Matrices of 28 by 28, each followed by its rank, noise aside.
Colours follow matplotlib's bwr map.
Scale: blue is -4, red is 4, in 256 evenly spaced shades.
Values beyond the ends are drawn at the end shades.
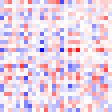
four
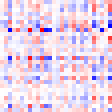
two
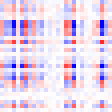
one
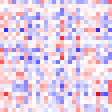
four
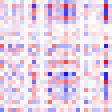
two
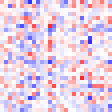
four
